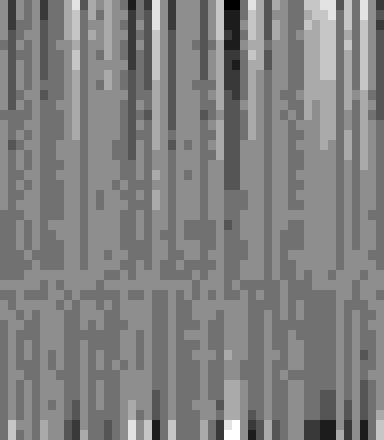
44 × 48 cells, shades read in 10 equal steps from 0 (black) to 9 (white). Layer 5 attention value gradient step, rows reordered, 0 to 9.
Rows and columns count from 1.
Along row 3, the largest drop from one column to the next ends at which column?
29
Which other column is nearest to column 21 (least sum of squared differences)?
23
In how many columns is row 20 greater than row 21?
2
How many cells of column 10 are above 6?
6
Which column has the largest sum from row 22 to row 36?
31
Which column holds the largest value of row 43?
30
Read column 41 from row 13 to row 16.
6 6 6 5
